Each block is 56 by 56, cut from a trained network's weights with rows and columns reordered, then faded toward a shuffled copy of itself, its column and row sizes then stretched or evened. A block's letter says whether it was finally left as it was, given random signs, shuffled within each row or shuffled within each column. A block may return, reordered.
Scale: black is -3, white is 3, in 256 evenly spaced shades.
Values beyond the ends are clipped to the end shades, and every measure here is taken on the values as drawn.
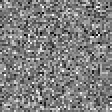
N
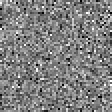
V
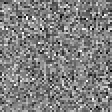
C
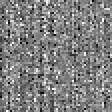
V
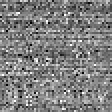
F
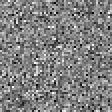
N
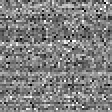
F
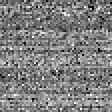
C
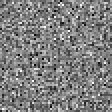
V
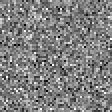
C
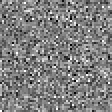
F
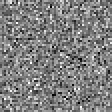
V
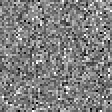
V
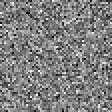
V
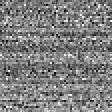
C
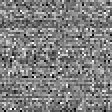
F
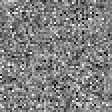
N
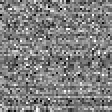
F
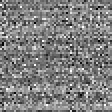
F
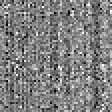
F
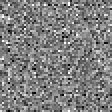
N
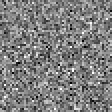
N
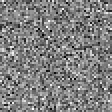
C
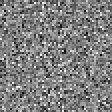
V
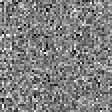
F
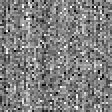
V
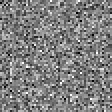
V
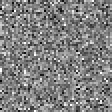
N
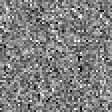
N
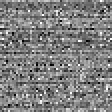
C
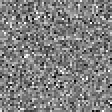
C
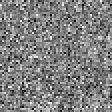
N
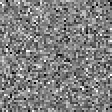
V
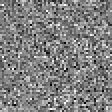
N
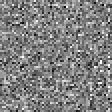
N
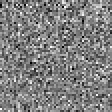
N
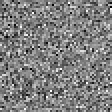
C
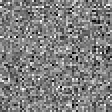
F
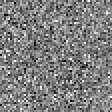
V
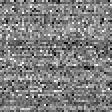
C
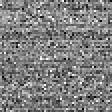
C
